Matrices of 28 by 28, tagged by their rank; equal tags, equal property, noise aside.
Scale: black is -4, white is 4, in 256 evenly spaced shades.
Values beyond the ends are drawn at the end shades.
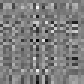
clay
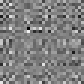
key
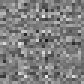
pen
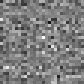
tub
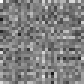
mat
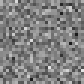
tub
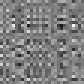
clay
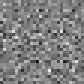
mat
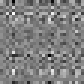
key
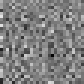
pen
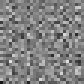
pen
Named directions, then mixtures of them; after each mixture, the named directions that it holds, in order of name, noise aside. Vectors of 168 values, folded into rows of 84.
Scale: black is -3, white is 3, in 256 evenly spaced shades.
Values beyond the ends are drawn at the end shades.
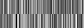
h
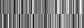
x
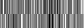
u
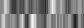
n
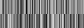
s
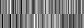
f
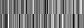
h, s, x.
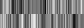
f, n, u.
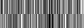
u.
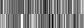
n, u.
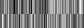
n, x.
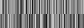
s.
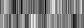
f, n, x.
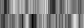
n.
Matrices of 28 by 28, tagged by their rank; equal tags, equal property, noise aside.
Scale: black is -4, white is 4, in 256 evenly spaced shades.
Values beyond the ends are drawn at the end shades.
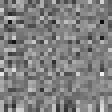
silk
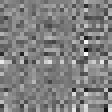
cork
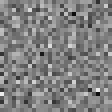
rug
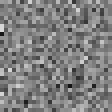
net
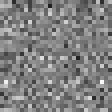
net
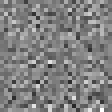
rug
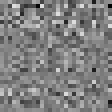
silk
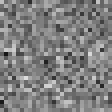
net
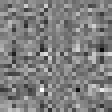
silk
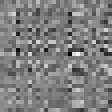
cork
